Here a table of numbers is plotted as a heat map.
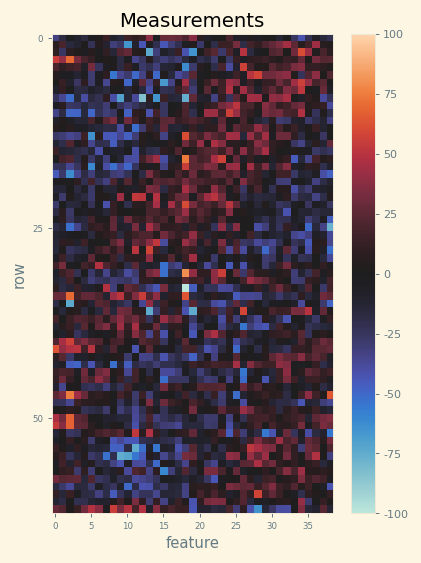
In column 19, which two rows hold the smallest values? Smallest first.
36, 2
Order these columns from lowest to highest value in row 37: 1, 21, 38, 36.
36, 21, 1, 38
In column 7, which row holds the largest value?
33
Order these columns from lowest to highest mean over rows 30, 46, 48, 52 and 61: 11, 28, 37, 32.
37, 28, 32, 11
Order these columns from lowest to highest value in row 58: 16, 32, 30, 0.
16, 32, 30, 0
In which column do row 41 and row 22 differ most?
0
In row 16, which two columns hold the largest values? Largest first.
18, 23
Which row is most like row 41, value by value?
40
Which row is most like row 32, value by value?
14
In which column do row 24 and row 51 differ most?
2
